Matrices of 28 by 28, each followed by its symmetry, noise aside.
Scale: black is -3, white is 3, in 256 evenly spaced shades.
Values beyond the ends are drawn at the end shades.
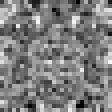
mirrored left to right.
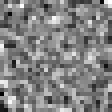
symmetric across the other diagonal.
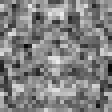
mirrored left to right.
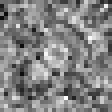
symmetric across the other diagonal.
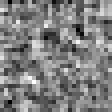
antisymmetric.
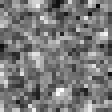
no symmetry.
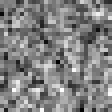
no symmetry.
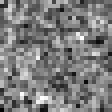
no symmetry.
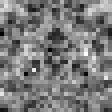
mirrored left to right.
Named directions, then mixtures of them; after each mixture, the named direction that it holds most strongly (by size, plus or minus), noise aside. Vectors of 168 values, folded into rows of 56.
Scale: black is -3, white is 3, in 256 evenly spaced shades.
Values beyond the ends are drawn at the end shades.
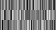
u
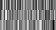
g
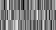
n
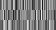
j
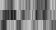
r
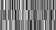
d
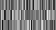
u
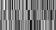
d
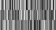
d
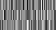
j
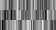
r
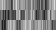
r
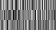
j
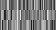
u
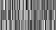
d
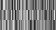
d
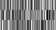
u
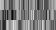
r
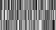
g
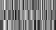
j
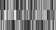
r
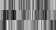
r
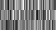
n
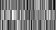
u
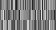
j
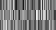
j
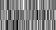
n
